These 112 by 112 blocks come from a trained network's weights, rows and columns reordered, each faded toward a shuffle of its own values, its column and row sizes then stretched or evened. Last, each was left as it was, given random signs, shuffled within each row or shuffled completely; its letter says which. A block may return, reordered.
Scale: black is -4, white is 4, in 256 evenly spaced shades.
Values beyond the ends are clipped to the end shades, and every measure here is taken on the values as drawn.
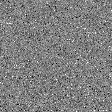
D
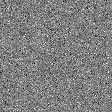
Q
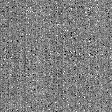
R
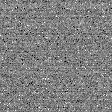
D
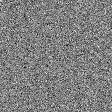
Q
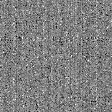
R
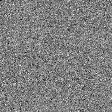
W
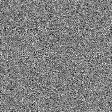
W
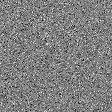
Q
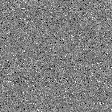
D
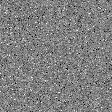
Q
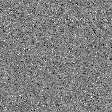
D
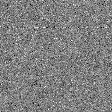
W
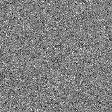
R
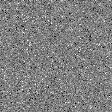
W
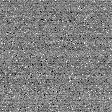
D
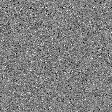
D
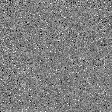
W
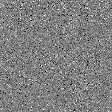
R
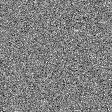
Q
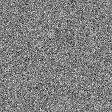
Q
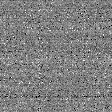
R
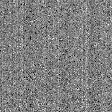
R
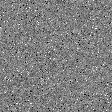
Q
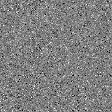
R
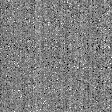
R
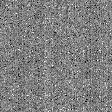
R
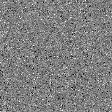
W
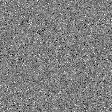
D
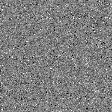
W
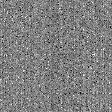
R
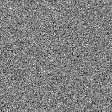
R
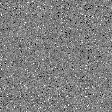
W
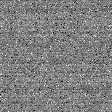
D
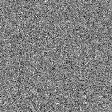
R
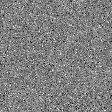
D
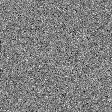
Q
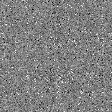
W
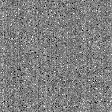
R
